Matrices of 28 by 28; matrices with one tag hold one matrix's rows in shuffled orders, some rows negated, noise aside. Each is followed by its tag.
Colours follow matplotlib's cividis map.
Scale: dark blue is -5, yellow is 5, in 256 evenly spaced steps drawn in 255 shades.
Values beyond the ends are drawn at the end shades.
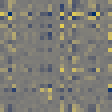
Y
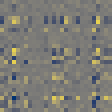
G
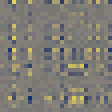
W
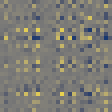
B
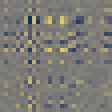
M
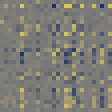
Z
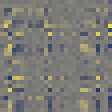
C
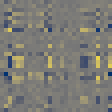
C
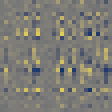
B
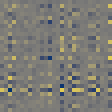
Y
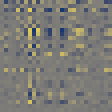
M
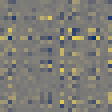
Y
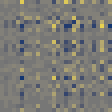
Z
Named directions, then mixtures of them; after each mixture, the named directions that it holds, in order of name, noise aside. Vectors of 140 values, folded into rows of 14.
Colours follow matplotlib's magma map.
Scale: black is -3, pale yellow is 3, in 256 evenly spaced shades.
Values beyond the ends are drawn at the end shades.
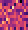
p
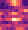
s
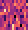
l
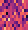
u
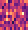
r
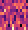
l.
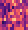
l, p, s.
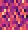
l, u.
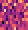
l, p, r.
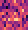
s, u.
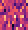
l.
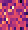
p.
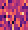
l, r.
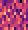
l, p, u.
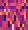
l, r.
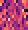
u.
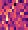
p, r.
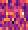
r.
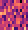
l, p, u.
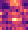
s.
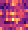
r, s.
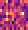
r.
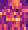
l, p, s.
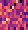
p.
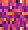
p, r.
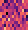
u.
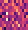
r, u.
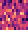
p, r, u.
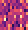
l, p, u.
